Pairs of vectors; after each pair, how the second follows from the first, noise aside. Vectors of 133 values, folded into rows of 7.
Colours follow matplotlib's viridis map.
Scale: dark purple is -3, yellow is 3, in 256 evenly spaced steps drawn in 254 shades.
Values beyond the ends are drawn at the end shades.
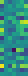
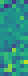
wrapped around, negated, partly zeroed.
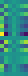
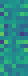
shrunk.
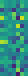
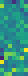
wrapped around, negated, partly zeroed.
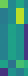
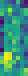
reversed.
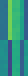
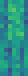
shrunk.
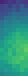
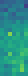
shrunk.
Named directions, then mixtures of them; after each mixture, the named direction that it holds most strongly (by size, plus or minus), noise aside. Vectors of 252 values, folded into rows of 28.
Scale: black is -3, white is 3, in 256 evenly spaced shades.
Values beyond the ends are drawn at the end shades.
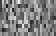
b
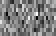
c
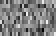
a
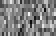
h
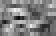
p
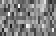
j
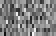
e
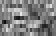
p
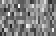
j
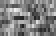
p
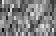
j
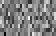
e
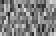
j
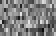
a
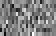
e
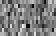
j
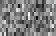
j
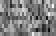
p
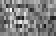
b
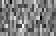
b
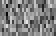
b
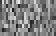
b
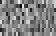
a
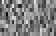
b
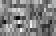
p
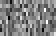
a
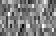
j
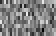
a
